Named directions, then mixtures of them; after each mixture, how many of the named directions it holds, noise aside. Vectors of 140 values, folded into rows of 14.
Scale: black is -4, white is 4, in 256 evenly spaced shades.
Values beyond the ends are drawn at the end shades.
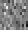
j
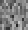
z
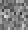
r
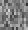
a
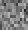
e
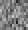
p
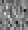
four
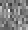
four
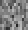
one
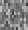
one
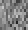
two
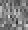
four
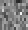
four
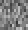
three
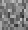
one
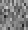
three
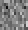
two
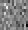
one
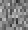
one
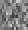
two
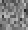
two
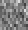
two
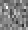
three
